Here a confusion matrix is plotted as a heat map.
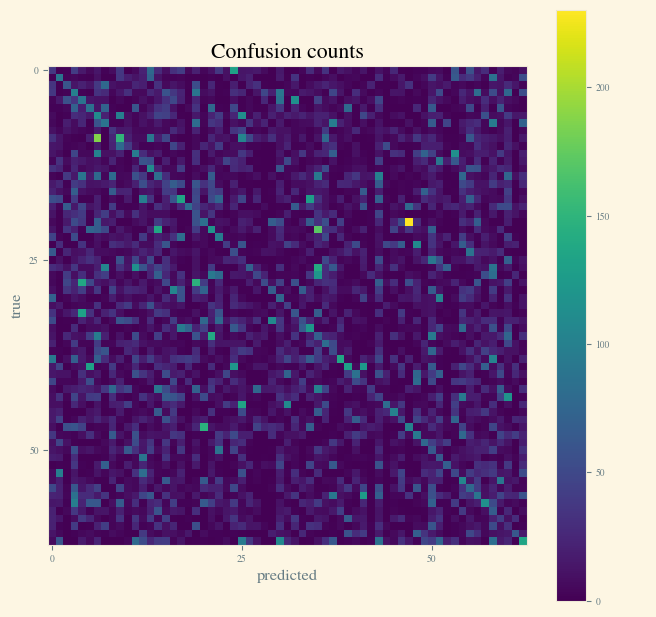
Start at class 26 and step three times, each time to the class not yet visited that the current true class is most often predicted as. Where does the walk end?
14
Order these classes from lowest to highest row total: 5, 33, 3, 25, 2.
2, 25, 5, 33, 3
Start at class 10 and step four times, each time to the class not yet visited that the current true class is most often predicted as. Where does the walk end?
50
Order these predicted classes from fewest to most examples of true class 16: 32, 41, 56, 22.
56, 32, 22, 41
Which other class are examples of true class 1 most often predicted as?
58
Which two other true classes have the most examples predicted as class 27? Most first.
42, 47
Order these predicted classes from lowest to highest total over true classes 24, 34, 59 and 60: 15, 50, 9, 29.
29, 9, 15, 50
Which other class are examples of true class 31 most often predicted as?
13
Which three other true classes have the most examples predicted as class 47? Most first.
20, 18, 28
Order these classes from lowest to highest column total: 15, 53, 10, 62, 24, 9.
10, 53, 62, 9, 24, 15
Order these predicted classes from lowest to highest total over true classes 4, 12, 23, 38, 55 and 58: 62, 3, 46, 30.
62, 46, 30, 3
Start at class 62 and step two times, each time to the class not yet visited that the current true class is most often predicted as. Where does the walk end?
51
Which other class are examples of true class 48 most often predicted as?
54
